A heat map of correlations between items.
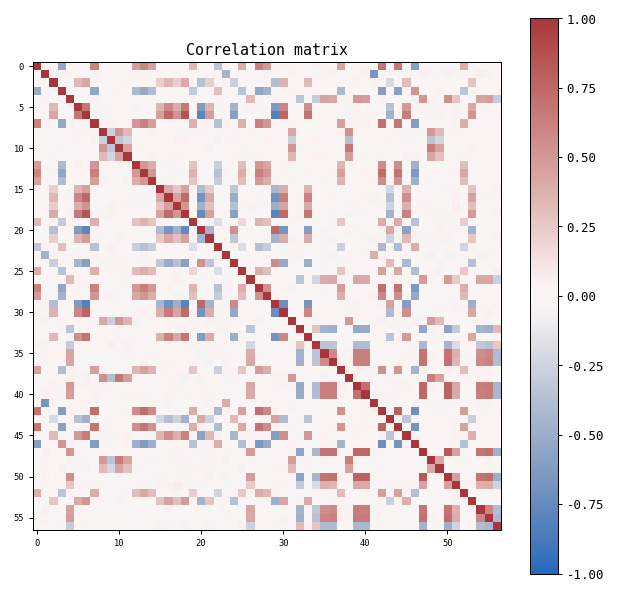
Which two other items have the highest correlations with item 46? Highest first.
3, 22
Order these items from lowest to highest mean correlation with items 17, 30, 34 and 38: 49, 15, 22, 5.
22, 49, 15, 5
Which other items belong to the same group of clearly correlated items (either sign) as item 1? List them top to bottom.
23, 41
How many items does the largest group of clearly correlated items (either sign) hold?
16
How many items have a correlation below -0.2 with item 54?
3
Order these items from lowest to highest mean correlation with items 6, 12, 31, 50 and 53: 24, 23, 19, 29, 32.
29, 24, 32, 23, 19
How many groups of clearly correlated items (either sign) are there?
5
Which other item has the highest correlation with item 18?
6
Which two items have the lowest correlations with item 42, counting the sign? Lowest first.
46, 3
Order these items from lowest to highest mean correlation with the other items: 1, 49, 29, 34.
29, 34, 1, 49
